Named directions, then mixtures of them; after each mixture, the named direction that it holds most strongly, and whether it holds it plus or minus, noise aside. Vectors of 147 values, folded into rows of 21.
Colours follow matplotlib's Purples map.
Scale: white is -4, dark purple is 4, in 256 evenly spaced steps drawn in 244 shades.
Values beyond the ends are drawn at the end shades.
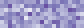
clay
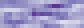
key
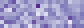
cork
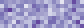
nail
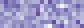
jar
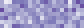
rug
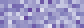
clay, minus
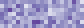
nail, plus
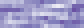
key, minus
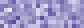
cork, plus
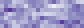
key, minus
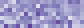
cork, minus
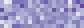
rug, plus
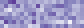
cork, plus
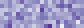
jar, minus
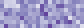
jar, minus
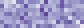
jar, minus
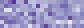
cork, plus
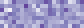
nail, minus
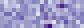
jar, minus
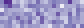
rug, minus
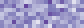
nail, minus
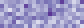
nail, minus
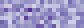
clay, minus
